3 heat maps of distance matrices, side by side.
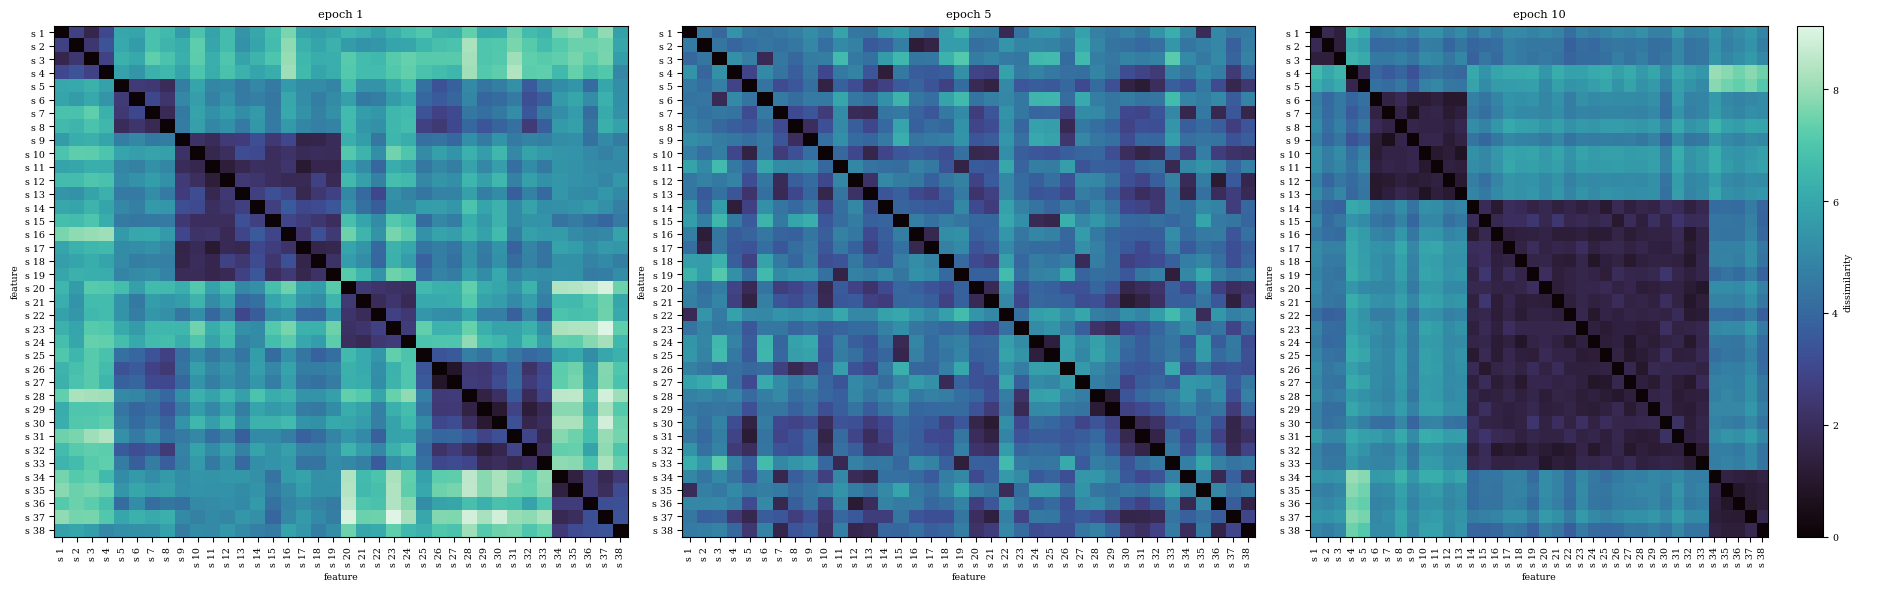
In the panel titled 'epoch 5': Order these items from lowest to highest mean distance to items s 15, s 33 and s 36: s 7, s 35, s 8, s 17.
s 7, s 17, s 8, s 35
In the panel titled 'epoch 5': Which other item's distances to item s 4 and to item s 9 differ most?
s 14
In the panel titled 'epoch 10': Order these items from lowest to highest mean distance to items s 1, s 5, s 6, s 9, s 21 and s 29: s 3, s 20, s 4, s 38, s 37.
s 20, s 3, s 4, s 38, s 37
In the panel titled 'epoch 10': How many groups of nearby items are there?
5
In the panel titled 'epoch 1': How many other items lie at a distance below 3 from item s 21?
4
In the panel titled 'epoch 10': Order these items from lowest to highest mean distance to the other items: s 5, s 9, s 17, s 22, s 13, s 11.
s 22, s 17, s 9, s 13, s 11, s 5
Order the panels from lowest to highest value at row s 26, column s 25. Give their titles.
epoch 10, epoch 1, epoch 5
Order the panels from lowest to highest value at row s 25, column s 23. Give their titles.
epoch 10, epoch 5, epoch 1
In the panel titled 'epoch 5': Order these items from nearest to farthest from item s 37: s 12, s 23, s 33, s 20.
s 20, s 23, s 12, s 33
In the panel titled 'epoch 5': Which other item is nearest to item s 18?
s 27
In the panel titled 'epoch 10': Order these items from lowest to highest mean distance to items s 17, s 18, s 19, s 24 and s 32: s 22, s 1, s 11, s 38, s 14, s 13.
s 22, s 14, s 38, s 1, s 13, s 11
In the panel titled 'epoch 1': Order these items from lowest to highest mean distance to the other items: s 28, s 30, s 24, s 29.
s 29, s 30, s 28, s 24
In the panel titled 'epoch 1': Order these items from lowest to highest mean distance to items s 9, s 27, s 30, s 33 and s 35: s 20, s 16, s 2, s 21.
s 16, s 21, s 20, s 2
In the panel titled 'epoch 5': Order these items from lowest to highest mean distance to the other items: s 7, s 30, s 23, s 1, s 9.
s 30, s 7, s 23, s 9, s 1
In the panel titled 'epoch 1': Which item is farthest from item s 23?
s 37
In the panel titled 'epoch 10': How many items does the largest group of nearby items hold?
20
